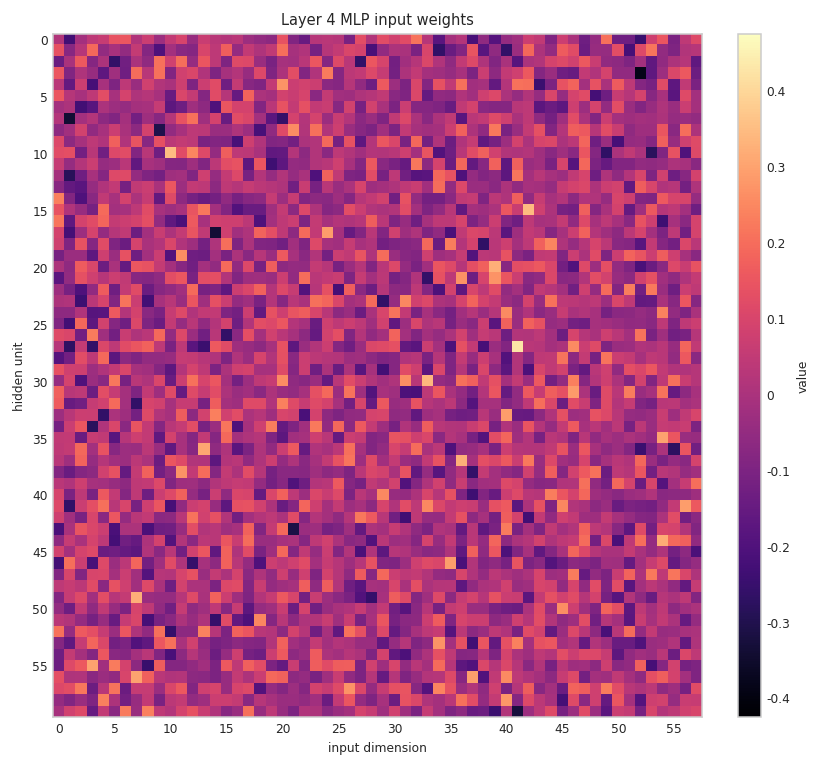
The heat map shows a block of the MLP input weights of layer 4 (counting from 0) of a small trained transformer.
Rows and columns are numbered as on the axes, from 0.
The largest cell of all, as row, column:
27, 41
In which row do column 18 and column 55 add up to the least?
46
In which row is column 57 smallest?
45
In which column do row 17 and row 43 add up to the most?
47
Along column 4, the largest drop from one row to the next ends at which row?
33
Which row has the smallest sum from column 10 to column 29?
14
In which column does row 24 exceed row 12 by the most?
40
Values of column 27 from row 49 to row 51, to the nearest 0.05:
-0.2 0.05 -0.1
